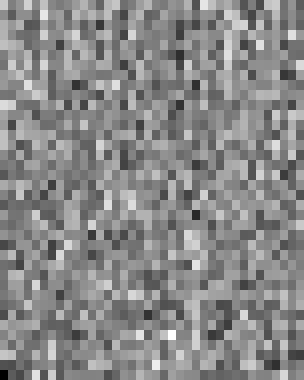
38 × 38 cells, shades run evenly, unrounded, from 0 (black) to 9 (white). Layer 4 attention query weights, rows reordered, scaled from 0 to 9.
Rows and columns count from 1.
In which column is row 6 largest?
29
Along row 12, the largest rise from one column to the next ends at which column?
35
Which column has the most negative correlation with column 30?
13
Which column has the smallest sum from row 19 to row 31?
21
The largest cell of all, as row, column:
34, 22
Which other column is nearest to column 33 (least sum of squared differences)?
30
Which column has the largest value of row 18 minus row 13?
18
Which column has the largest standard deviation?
25
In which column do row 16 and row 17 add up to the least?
16
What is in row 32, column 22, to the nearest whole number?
6
